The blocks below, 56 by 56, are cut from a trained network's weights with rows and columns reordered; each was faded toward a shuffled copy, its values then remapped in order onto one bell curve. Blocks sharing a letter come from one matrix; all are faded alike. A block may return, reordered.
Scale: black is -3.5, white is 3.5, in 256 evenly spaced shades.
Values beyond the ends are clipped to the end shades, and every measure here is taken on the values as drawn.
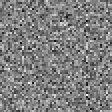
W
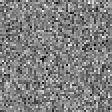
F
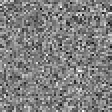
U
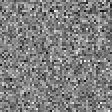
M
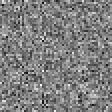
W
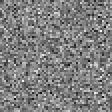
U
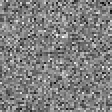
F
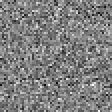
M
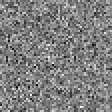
F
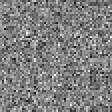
W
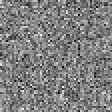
U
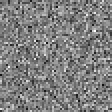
F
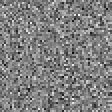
W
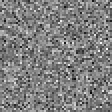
F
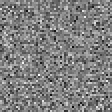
U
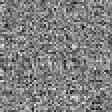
U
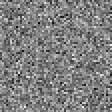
F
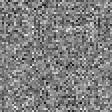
U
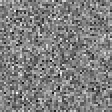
F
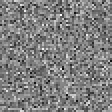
F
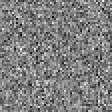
U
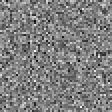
W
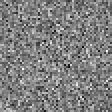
F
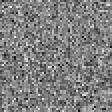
U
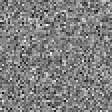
U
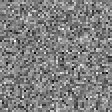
M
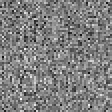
W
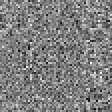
U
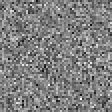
F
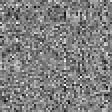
W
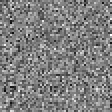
W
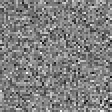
U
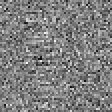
U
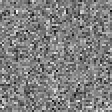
F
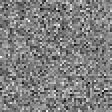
U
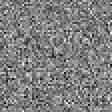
U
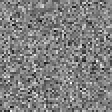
W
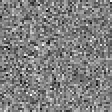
F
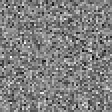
F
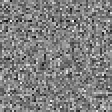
M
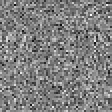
U
